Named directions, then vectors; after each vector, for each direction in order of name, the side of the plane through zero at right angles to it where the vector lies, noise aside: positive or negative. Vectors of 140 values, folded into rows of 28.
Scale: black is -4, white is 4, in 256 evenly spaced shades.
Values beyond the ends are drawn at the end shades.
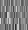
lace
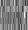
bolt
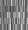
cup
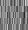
negative, negative, negative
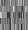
positive, negative, negative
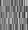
negative, negative, positive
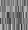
positive, negative, negative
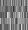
negative, positive, positive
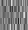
positive, positive, negative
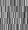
negative, negative, negative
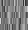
positive, positive, positive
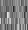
negative, positive, positive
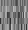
positive, negative, negative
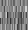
positive, negative, negative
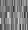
negative, positive, positive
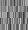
negative, negative, negative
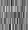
positive, negative, positive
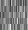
positive, positive, negative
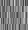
positive, positive, positive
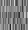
positive, negative, positive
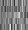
negative, positive, negative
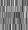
positive, negative, positive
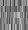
negative, positive, negative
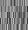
negative, negative, negative
